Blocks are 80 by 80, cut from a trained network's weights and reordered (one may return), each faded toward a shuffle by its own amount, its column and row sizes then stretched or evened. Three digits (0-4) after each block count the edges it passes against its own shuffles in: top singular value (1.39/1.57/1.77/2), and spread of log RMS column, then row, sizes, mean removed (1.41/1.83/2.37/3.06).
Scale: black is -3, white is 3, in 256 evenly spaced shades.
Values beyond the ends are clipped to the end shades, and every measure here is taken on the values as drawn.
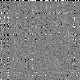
4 2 3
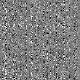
0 4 1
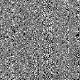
2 4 0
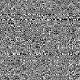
3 1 3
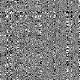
3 4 2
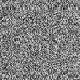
4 0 1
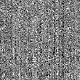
2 2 1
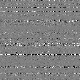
4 0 4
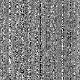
3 4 0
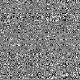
3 2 4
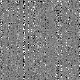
1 4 1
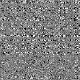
2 2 4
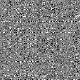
2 2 3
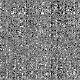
1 2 3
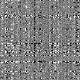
4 3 4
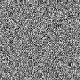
3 1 1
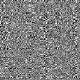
3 3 3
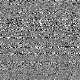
1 1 4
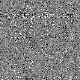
0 2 2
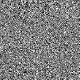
0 2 2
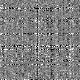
3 2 4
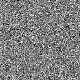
1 0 1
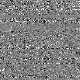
0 1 4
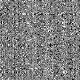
1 1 2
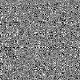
1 3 3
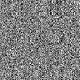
3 2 0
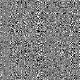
2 4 3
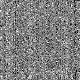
1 2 0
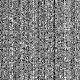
4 2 2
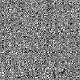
3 2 3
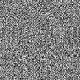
3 0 0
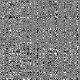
4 4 4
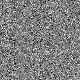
0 2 0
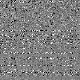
0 2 4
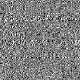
3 2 4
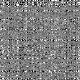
3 1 4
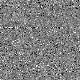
0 0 2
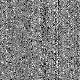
1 3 0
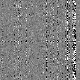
3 4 0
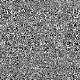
1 2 3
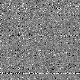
2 1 3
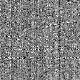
2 0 2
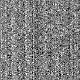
3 2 2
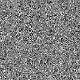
2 2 1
